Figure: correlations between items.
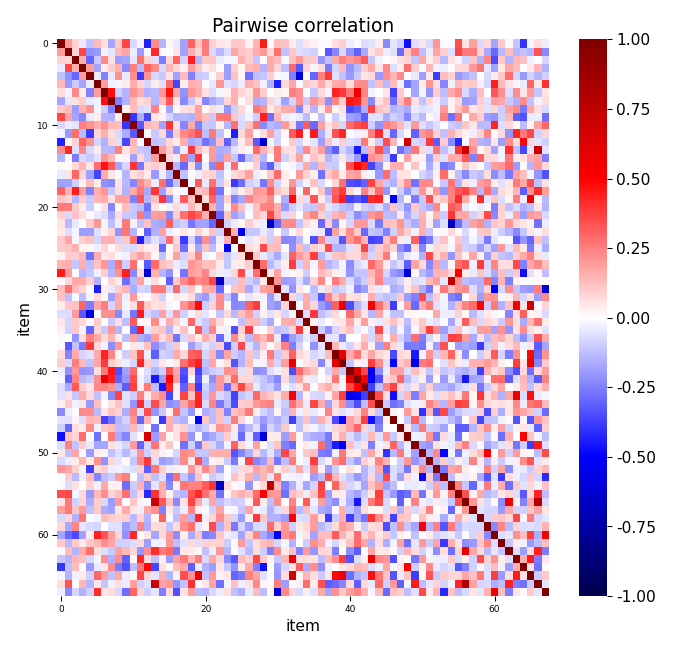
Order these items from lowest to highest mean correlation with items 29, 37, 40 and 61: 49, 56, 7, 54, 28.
56, 49, 28, 7, 54
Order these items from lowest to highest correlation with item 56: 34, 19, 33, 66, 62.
33, 19, 34, 62, 66
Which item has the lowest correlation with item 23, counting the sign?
25
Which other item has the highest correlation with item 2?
18
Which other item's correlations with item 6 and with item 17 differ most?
41
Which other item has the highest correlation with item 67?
60
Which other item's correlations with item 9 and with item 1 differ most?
3
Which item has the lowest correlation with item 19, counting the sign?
46
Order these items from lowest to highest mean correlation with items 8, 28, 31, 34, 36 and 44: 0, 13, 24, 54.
24, 54, 0, 13
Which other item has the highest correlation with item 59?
50
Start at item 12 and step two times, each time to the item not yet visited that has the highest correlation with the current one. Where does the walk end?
64
